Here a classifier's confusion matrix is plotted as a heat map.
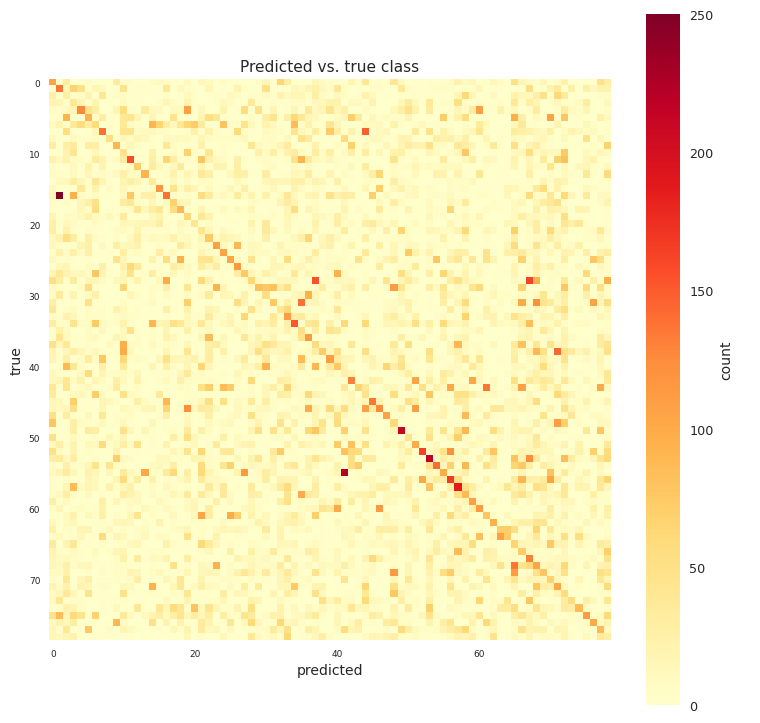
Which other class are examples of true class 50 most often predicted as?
57
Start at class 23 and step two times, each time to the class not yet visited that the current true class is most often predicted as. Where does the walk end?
11
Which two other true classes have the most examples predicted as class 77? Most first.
43, 49
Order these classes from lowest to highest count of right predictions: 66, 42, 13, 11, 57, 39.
66, 13, 39, 42, 11, 57
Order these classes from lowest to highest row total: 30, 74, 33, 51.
30, 33, 51, 74
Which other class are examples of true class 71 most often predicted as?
14
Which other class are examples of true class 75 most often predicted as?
1
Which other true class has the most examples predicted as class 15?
6
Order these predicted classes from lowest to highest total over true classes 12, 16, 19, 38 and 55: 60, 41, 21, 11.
60, 11, 21, 41
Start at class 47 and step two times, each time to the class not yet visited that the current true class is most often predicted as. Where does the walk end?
35
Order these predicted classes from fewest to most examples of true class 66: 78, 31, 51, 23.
23, 51, 31, 78
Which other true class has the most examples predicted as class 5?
77
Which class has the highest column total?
72
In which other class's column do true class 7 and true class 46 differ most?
19
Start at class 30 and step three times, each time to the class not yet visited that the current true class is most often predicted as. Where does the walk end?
2
